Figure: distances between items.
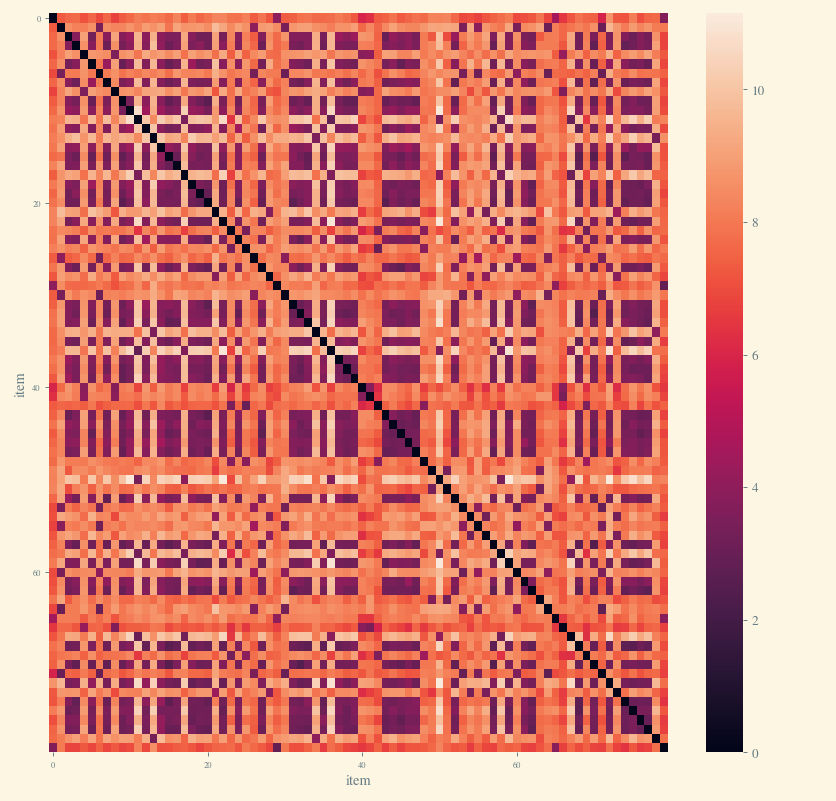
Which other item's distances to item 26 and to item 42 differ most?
25
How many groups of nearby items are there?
9
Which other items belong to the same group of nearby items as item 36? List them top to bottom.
11, 17, 50, 58, 67
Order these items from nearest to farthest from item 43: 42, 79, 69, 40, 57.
57, 79, 42, 69, 40
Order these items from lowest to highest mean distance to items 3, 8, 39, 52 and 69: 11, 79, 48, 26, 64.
79, 48, 26, 64, 11
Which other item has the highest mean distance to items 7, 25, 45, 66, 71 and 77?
50
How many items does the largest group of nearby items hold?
40
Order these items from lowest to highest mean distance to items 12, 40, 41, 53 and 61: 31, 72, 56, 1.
31, 72, 1, 56
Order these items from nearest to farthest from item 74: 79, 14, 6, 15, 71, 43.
15, 43, 14, 79, 71, 6
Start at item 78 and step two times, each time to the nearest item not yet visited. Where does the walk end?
34
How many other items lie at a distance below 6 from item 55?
8
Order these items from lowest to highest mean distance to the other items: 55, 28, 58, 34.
55, 28, 58, 34
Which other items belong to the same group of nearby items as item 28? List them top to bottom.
21, 54, 56, 73
